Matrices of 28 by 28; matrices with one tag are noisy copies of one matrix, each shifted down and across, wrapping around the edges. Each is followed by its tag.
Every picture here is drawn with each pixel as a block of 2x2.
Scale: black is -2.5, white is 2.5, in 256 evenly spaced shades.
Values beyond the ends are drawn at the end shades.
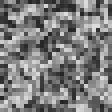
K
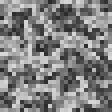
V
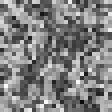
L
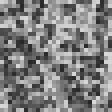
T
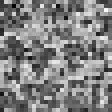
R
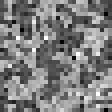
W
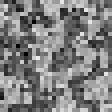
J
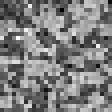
K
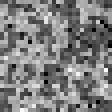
L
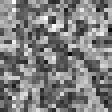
T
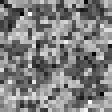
R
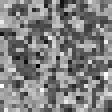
T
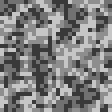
W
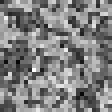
L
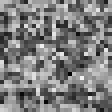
R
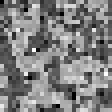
J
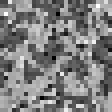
W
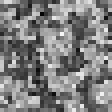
J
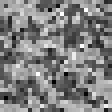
V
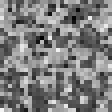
R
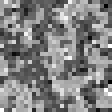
J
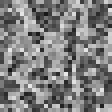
T
